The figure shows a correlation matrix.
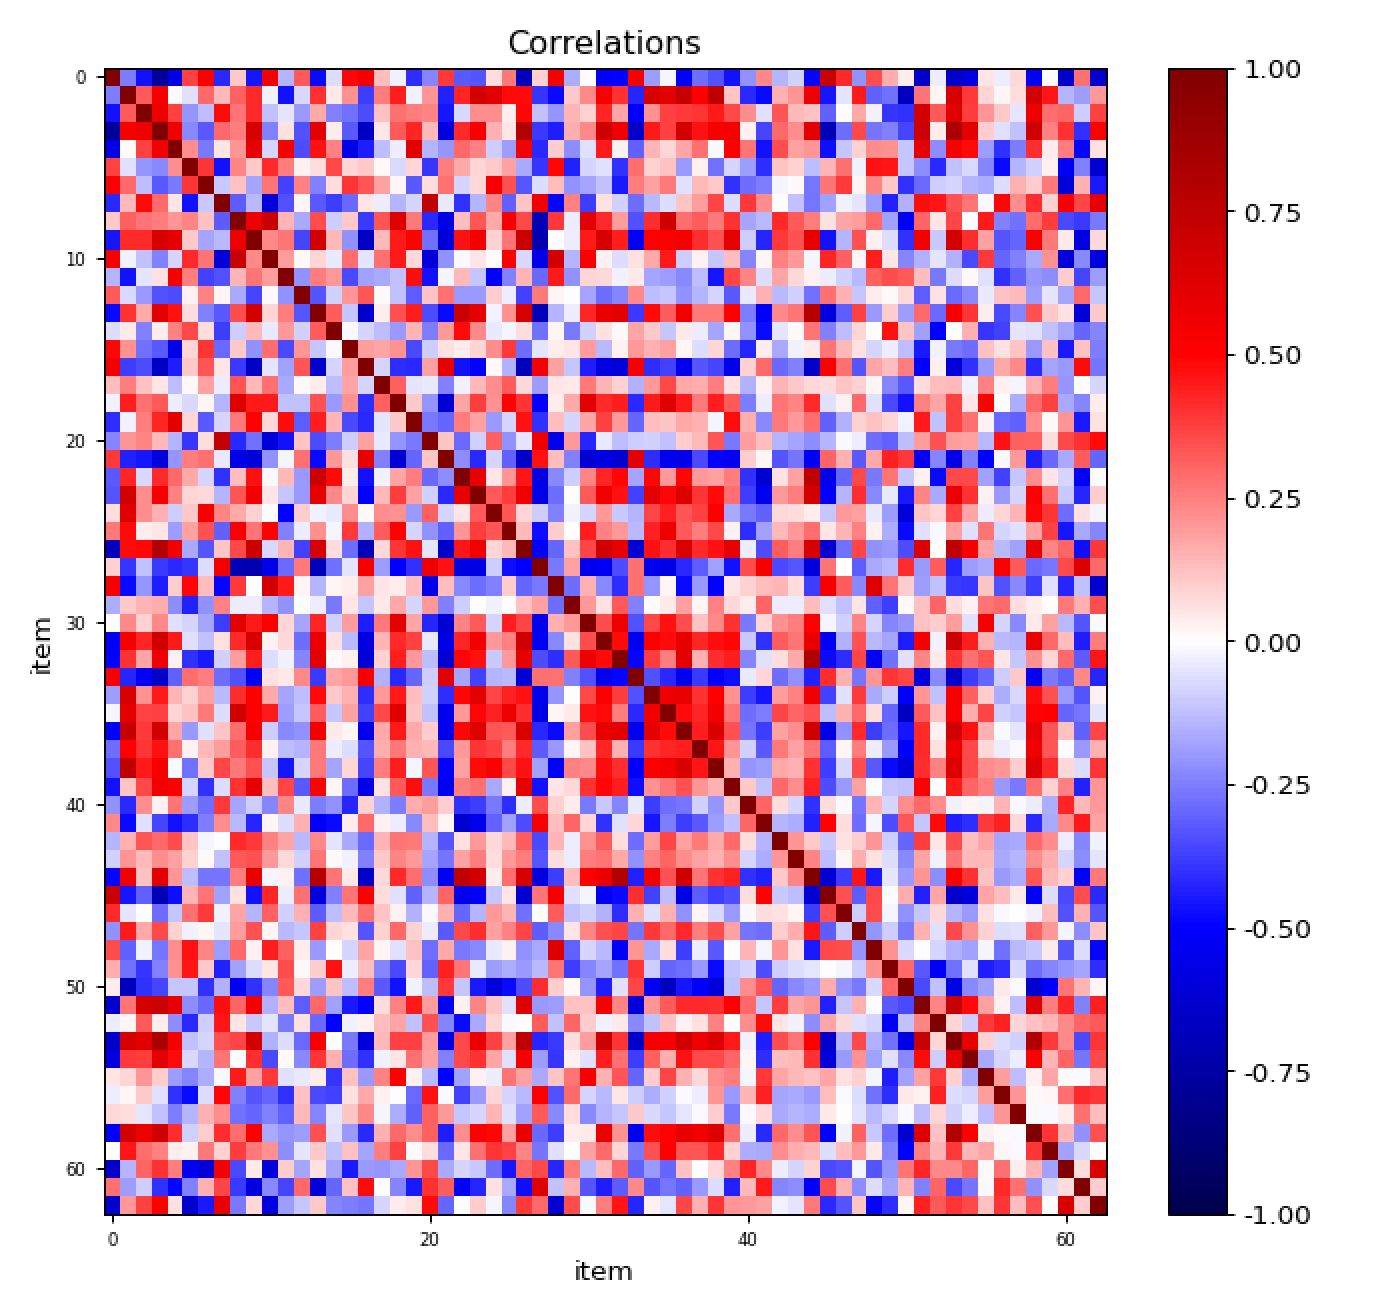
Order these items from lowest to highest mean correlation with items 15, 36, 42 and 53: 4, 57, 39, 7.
57, 7, 4, 39
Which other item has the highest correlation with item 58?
53
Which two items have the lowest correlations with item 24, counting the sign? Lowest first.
50, 11
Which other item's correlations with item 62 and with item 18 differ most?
10
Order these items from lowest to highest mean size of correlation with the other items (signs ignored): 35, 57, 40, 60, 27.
57, 40, 60, 35, 27
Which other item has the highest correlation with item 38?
1
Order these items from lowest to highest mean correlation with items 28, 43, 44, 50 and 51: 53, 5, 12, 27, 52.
27, 12, 52, 5, 53
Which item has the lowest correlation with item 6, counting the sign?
60
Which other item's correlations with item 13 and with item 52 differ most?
22
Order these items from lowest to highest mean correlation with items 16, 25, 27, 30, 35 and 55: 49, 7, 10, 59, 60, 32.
49, 60, 7, 32, 59, 10
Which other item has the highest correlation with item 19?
4
